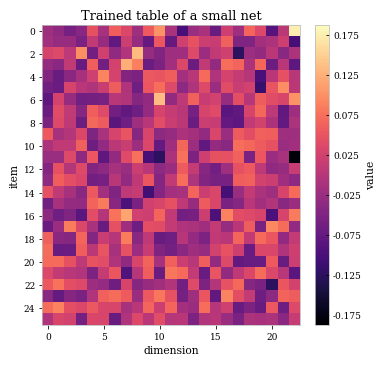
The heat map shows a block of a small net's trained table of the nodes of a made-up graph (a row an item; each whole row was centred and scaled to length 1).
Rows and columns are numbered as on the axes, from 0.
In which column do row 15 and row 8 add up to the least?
7
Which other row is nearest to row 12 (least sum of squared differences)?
13
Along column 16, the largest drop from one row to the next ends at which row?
17
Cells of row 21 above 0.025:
9
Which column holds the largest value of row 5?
21
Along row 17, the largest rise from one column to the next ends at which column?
20
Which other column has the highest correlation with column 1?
2
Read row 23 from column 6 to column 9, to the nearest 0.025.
0.075 0.05 -0.025 0.05
